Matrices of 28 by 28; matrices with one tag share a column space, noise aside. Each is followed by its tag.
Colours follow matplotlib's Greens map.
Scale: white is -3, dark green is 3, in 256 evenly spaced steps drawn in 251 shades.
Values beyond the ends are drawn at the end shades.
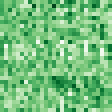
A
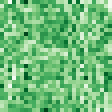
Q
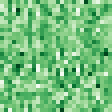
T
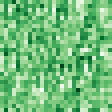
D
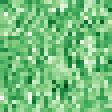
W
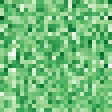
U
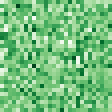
U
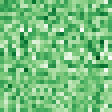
U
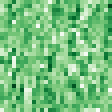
D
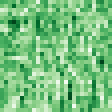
W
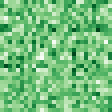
U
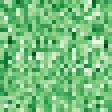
U
